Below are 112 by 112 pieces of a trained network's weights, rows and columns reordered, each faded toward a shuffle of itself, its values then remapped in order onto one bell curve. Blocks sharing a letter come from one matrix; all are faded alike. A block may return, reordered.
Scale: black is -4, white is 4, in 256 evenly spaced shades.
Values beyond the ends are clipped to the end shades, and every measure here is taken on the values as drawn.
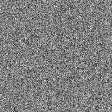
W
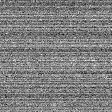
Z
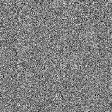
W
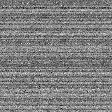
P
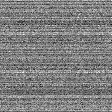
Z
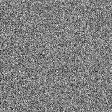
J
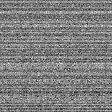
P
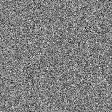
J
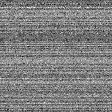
Z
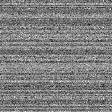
P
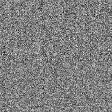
W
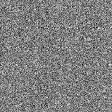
W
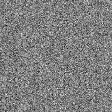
J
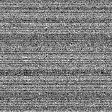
Z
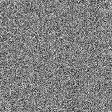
J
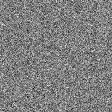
J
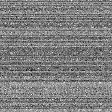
P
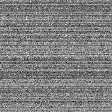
P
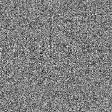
W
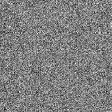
W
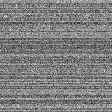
P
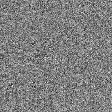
J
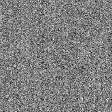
W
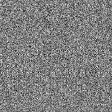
W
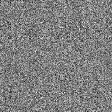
W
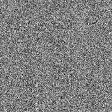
J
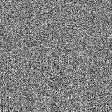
J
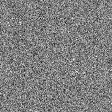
J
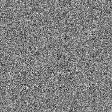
W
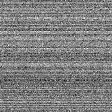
Z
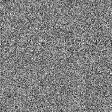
W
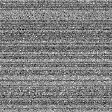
P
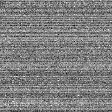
P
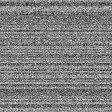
Z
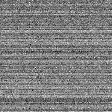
P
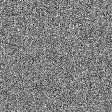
J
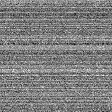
Z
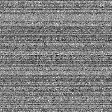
P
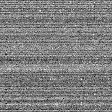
P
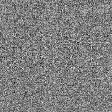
W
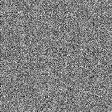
W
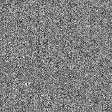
W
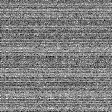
Z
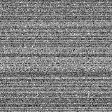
P
